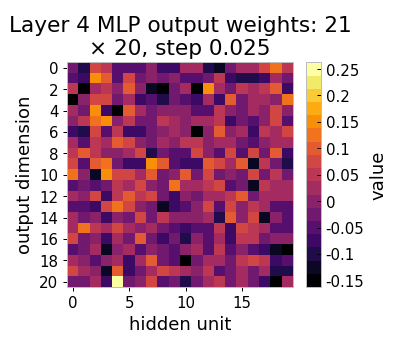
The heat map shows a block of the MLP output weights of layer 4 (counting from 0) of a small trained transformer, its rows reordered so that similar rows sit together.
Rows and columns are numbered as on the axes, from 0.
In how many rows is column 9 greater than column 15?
7
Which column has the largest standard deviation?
3
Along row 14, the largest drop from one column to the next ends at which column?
17
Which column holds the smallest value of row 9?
16
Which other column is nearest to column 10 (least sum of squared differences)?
9
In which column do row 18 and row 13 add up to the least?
10
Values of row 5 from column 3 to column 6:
0.15 0 0.05 -0.025
